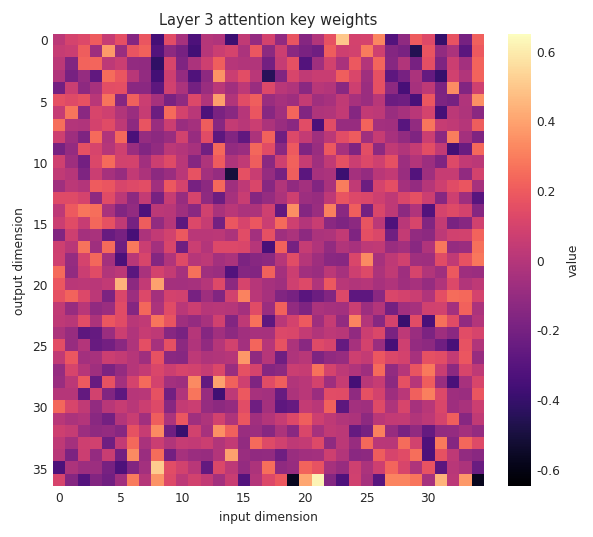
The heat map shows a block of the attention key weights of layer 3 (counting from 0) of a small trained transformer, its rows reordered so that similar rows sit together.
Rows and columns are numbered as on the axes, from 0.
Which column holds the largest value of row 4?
32
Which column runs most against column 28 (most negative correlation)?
4
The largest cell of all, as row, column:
36, 21
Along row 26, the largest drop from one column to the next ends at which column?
16
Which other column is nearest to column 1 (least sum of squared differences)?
15
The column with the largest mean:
26
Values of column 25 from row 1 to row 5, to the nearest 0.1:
0.3 0 -0.1 -0.1 -0.1
